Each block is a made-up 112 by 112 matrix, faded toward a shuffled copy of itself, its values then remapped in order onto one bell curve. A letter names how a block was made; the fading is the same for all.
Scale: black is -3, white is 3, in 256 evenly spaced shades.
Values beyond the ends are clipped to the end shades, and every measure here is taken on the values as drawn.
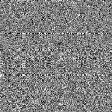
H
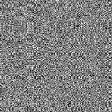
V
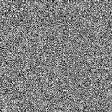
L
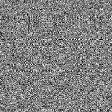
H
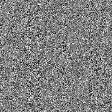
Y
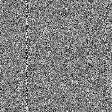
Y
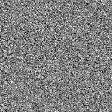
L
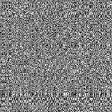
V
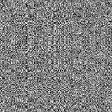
V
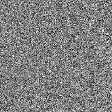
L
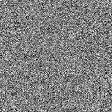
L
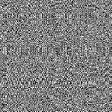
V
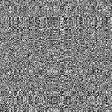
V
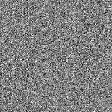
L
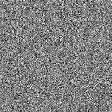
L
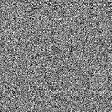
L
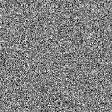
L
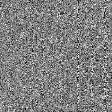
Y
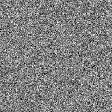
L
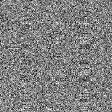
L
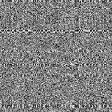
H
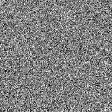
L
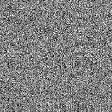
L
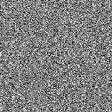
L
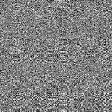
H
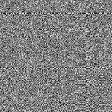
H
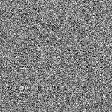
L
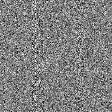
Y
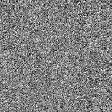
L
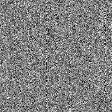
Y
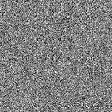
L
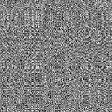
V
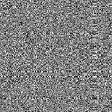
H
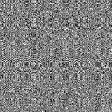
V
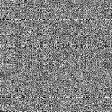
H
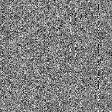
Y
